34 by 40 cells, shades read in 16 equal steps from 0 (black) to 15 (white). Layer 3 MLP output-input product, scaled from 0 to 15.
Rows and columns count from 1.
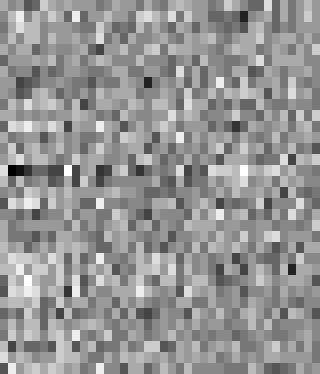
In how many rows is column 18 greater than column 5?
14
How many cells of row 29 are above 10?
6
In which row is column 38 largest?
19
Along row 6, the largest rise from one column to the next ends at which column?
26
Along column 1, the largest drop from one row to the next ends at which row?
34
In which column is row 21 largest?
40
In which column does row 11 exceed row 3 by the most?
22
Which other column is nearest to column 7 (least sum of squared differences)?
2
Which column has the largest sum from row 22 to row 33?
8
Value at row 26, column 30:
7
